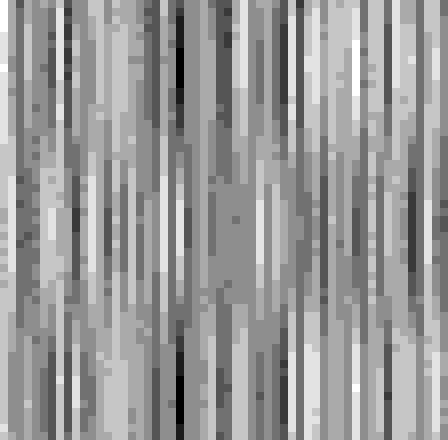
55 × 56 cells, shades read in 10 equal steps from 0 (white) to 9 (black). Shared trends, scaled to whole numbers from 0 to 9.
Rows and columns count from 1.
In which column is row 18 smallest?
1
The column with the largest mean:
23
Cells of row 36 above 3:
34
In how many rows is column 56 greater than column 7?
23
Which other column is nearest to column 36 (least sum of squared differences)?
9
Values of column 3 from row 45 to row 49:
4 4 4 4 4
